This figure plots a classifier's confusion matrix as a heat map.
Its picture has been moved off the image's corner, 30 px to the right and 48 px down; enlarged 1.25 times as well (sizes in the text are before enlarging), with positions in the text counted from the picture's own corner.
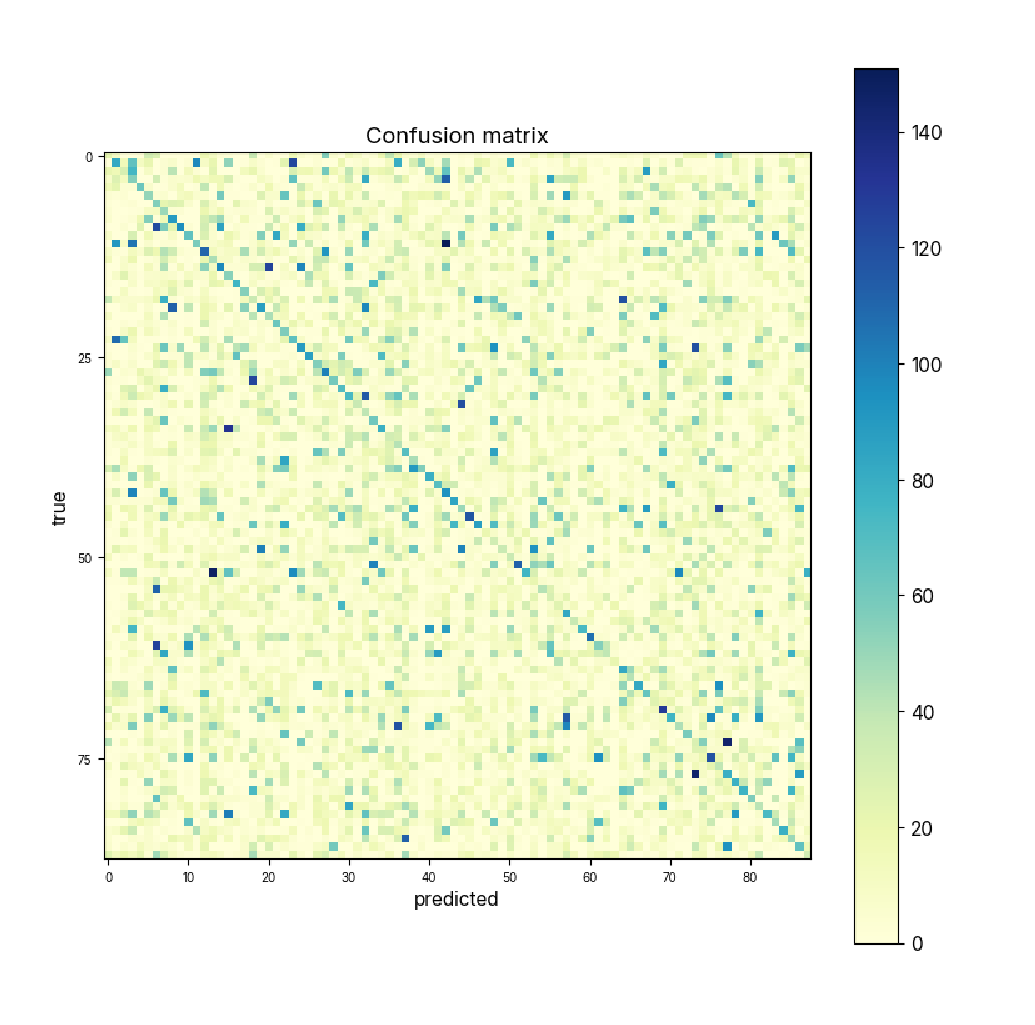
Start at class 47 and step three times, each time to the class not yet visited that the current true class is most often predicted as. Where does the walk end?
34
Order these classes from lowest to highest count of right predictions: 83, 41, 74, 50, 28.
74, 50, 83, 28, 41
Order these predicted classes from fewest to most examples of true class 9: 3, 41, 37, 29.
3, 41, 37, 29
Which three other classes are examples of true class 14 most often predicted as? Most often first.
20, 24, 30
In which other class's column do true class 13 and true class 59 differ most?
40
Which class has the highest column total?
69
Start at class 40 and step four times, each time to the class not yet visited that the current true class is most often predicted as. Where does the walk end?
68
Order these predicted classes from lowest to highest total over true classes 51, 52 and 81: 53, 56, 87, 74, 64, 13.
56, 64, 74, 87, 53, 13
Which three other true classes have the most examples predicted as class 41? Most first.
62, 70, 3
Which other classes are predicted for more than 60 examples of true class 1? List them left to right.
3, 11, 23, 36, 50
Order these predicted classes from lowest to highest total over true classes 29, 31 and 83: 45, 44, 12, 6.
6, 12, 45, 44
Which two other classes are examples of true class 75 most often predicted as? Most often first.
61, 10
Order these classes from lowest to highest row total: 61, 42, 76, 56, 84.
76, 84, 56, 61, 42
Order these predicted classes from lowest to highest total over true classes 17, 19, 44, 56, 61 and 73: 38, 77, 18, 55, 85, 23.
23, 18, 85, 38, 55, 77
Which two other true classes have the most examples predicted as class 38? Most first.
39, 44
